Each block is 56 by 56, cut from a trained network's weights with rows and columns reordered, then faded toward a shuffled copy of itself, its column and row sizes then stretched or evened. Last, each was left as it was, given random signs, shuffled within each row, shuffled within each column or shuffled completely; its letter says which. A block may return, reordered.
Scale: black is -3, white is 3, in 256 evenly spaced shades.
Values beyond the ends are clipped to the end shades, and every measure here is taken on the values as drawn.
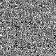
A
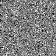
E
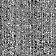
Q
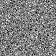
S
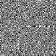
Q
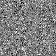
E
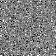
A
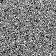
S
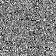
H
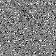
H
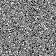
S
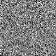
A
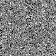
E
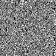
E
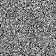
H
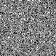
H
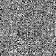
Q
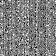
E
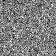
S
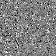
A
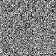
Q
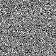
H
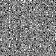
Q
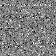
H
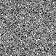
S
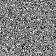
H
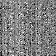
Q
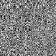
Q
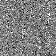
E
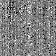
Q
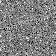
S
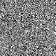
A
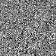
A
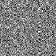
Q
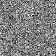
E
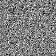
E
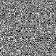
Q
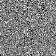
A
